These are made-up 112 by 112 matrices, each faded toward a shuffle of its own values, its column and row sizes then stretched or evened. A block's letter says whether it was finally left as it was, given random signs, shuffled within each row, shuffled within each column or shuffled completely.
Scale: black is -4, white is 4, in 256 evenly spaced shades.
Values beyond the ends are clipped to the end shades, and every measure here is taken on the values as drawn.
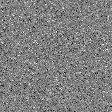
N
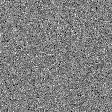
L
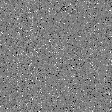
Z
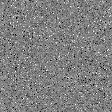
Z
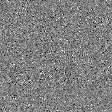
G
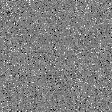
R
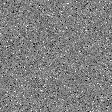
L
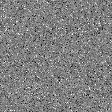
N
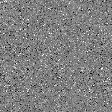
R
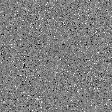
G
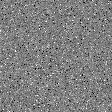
L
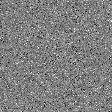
Z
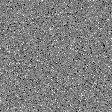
L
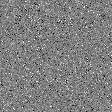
L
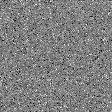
N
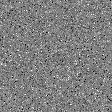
L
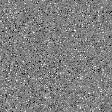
R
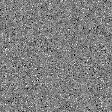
G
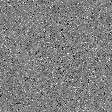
L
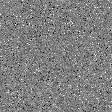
L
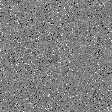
Z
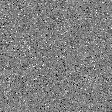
N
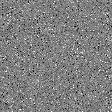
Z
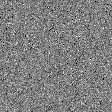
Z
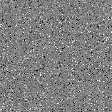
R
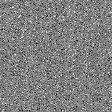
G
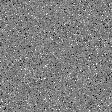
L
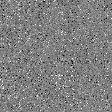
R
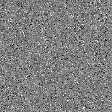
R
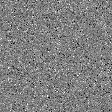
Z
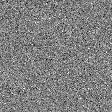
N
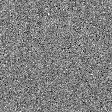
L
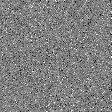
Z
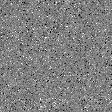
N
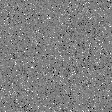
Z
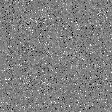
G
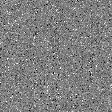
Z
